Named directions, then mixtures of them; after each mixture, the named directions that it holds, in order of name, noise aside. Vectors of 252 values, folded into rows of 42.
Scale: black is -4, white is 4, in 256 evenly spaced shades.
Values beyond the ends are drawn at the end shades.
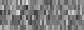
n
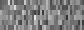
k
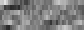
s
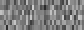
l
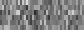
n.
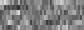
n, s.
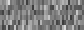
k, l, s.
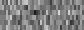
k, n.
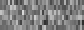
k, l.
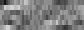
s.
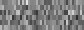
n.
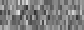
n.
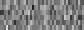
l.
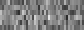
k, n.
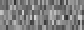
k, l.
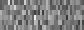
k.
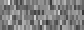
k, n, s.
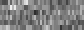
k, n, s.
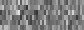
n.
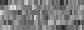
k, l, s.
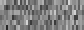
l, n, s.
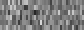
k, n.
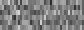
k, n, s.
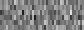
k, l.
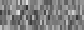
n.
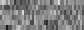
k, l, s.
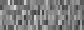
k.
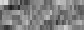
s.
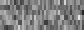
k, l, s.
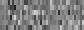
k, n.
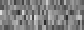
k, l, n.
